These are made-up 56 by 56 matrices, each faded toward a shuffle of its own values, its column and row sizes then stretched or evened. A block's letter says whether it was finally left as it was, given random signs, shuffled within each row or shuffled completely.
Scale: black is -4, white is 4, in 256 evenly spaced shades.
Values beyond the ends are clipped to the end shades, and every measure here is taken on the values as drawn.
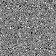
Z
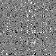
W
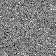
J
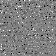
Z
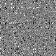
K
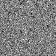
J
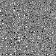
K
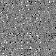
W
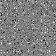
K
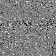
Z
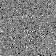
Z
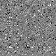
W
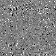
K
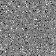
K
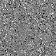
K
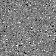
Z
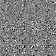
K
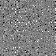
W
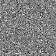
K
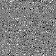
W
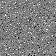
J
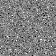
Z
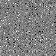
W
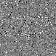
Z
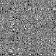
W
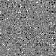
W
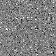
K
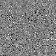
W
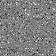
Z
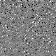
Z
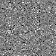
W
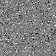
Z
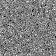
J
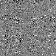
K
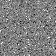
J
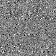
Z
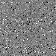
Z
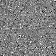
Z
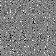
K
